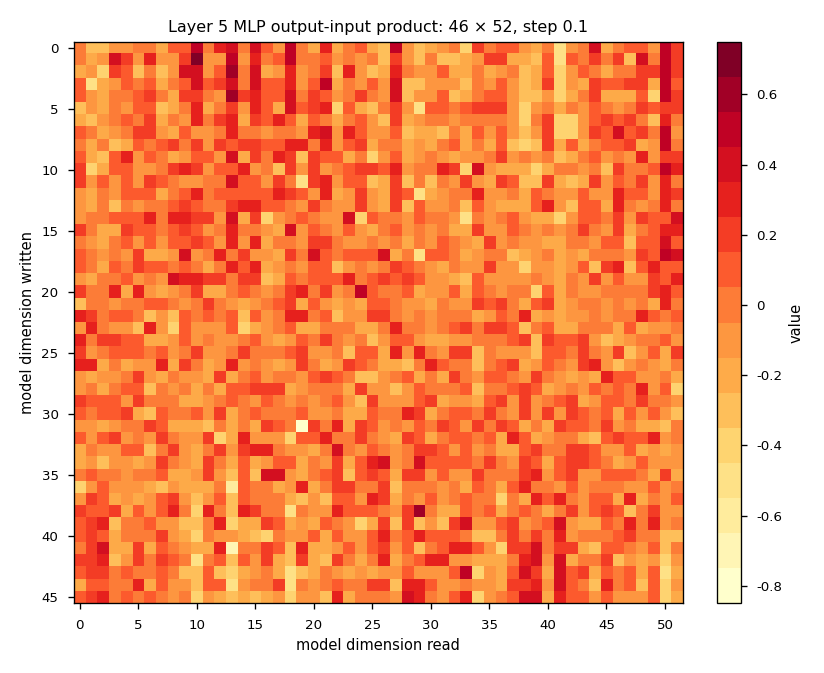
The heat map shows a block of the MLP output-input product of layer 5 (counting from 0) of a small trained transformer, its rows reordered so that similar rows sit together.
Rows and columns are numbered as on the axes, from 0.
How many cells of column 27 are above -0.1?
29
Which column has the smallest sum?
41
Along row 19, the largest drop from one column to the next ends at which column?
16
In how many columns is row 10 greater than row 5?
23
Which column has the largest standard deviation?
13
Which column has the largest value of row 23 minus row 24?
6
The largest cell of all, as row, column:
1, 10
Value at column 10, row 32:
-0.1
